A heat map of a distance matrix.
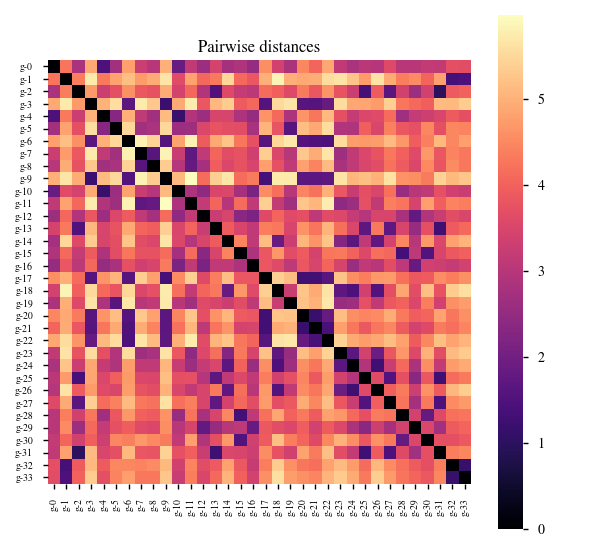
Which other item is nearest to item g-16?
g-29
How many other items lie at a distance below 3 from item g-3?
6
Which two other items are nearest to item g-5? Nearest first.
g-19, g-4
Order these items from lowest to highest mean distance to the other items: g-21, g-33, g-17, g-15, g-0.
g-0, g-15, g-21, g-17, g-33
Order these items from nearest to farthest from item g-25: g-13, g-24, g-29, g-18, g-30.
g-13, g-29, g-24, g-18, g-30
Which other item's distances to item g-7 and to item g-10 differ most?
g-4
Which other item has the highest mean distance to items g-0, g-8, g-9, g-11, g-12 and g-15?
g-1
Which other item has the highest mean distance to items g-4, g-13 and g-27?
g-9
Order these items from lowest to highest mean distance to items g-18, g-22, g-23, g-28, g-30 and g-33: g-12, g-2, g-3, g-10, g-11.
g-12, g-10, g-2, g-11, g-3
